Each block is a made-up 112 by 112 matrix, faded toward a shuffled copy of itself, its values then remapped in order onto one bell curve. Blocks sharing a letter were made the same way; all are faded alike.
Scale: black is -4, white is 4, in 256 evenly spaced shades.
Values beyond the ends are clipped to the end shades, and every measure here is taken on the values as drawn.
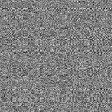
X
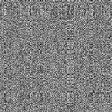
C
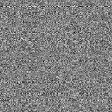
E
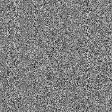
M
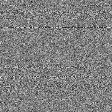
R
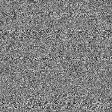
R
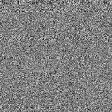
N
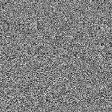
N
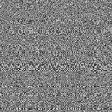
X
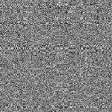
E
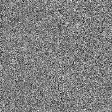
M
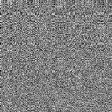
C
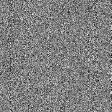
M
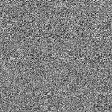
N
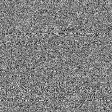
R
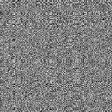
C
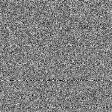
R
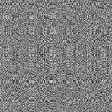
C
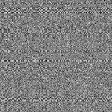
X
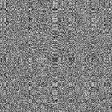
C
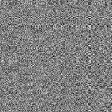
C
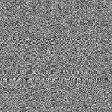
X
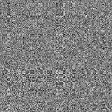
E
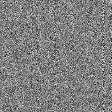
M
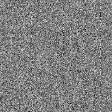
M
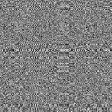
X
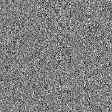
M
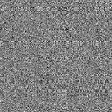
E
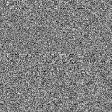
N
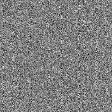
M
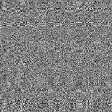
E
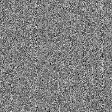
M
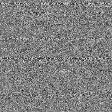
R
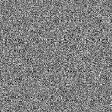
N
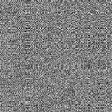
C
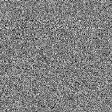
N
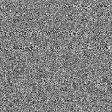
N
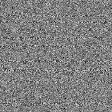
R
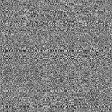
X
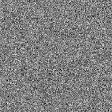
N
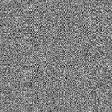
C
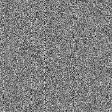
M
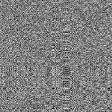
C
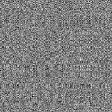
C
